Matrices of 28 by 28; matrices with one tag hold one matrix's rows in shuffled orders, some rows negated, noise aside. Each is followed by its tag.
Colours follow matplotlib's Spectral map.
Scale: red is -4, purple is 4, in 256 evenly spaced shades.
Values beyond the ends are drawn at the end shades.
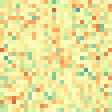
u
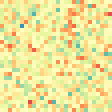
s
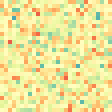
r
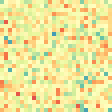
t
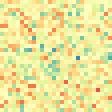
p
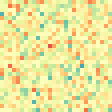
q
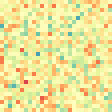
q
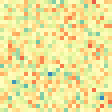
r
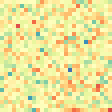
s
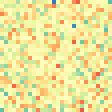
u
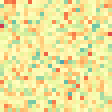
s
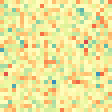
u
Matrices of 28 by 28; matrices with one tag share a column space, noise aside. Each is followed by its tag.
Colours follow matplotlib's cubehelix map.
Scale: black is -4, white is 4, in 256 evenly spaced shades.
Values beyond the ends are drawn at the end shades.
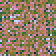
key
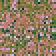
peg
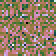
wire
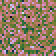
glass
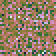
key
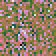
wire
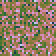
wire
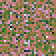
key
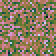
key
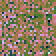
key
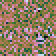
peg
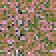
key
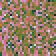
wire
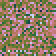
key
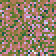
key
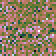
peg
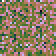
wire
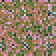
wire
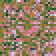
wire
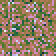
key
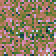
peg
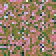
wire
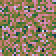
peg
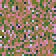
peg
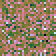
key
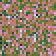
wire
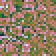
peg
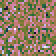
glass
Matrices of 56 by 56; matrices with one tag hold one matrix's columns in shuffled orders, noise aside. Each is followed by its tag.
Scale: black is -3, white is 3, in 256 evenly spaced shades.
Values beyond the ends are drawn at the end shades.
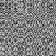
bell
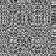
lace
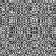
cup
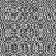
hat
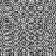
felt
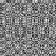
cup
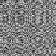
lace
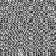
felt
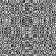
cup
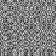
felt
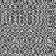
lace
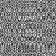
hat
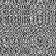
lace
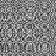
hat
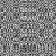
hat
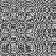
hat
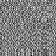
felt
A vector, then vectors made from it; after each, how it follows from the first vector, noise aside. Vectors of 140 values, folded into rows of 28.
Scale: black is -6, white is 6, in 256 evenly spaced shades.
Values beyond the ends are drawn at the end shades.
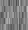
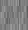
negated, shrunk.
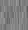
negated, shrunk.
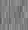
reversed, negated, shrunk.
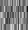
negated, scaled up.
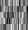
negated, scaled up.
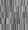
wrapped around, negated.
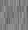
negated, shrunk.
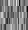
negated, scaled up.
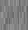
negated, shrunk.
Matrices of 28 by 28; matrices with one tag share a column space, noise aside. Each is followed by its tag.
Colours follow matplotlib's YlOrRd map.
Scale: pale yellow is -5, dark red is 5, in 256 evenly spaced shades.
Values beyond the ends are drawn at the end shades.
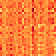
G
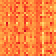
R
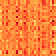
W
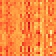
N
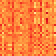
G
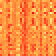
G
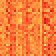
G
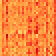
N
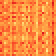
R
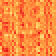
N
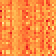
W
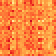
W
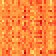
W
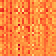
G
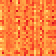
W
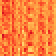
N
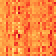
N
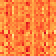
N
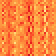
R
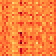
R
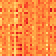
G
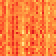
N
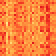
R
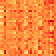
W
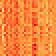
G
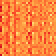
R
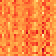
N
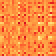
R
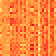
G
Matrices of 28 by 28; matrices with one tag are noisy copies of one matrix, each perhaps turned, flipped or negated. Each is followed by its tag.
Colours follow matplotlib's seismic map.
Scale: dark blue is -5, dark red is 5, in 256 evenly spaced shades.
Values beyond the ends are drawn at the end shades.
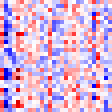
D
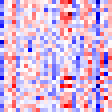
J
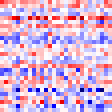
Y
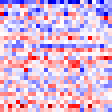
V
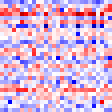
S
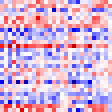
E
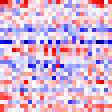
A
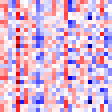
Y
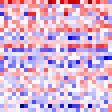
V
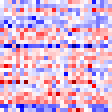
E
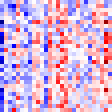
V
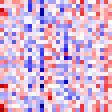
A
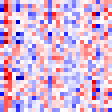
D
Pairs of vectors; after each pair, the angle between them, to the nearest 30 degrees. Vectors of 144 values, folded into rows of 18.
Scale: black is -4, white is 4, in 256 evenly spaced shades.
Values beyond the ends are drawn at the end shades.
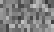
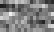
60 degrees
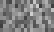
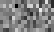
60 degrees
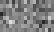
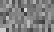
60 degrees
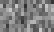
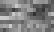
90 degrees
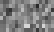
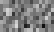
150 degrees
